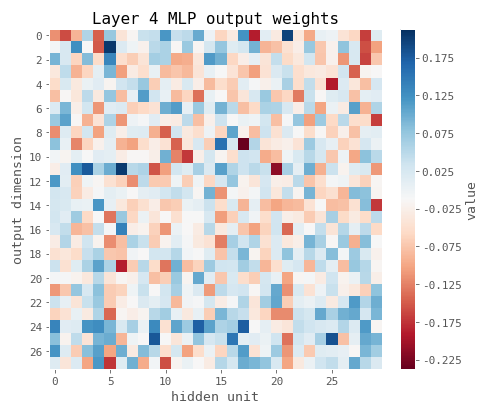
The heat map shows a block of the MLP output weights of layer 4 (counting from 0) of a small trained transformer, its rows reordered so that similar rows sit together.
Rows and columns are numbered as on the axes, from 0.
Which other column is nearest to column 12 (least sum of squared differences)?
7
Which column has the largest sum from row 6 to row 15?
1
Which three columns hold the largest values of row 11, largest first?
6, 3, 2
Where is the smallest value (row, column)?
9, 17
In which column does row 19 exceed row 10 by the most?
11
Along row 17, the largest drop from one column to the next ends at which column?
27
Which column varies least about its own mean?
22
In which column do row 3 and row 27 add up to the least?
10
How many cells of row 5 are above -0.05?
20
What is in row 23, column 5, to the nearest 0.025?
-0.15
